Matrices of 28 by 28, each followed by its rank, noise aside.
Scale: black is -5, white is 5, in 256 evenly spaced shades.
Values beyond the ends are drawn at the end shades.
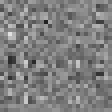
three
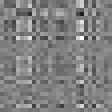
one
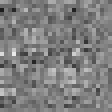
three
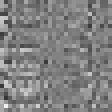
three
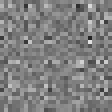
four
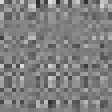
two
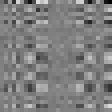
one
